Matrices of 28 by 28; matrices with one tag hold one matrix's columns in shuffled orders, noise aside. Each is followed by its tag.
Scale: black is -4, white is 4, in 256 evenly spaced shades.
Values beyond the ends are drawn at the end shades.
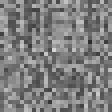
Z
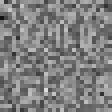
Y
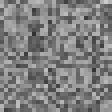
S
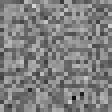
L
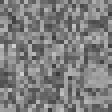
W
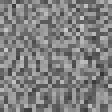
L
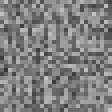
Y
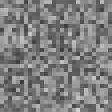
Y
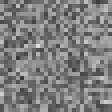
L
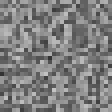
Y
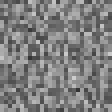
W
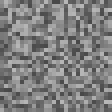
S
